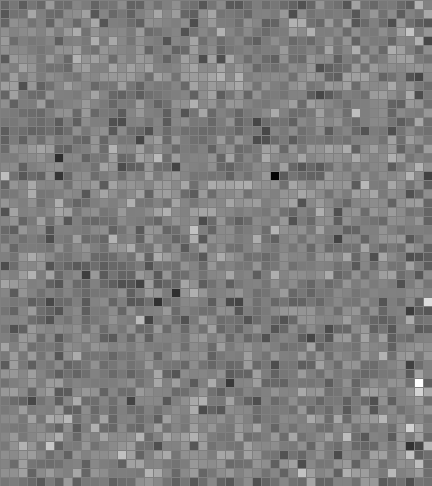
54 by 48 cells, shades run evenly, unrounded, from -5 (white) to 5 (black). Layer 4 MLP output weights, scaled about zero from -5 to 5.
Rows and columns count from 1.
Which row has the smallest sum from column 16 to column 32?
21
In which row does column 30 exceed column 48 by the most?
34
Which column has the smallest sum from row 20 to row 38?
4
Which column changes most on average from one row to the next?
46
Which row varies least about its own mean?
39
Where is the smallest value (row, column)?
43, 47
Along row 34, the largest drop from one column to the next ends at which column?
48
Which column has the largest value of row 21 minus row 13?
40
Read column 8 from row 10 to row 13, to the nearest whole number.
-1 0 0 -1
